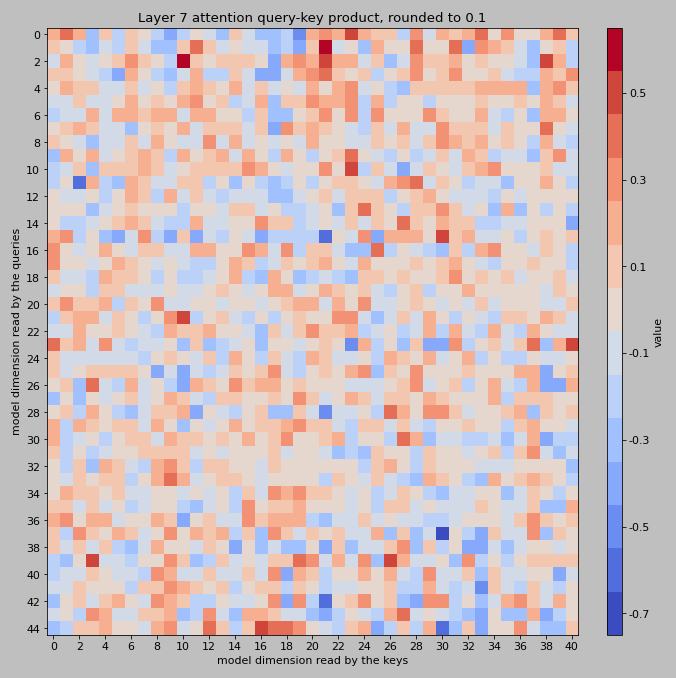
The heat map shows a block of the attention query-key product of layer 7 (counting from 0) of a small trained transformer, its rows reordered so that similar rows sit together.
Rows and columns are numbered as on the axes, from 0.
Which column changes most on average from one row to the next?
10
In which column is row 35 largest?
15
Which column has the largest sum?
20
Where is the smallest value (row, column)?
37, 30
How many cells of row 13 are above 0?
11
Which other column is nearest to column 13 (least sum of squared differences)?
5
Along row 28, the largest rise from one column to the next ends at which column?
26
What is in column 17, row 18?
0.2
